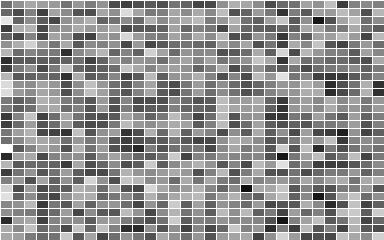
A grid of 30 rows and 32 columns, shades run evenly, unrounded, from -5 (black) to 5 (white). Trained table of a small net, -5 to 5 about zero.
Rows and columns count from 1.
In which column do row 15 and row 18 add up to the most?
3
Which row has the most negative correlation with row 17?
23
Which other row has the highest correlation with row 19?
29
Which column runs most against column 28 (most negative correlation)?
17
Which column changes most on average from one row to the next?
24
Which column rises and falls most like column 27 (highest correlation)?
5
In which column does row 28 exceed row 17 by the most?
27
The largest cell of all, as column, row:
1, 19
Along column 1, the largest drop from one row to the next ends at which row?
20
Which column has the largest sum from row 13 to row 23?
22
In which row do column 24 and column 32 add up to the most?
30
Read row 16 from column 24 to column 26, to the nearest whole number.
-2 -1 -2
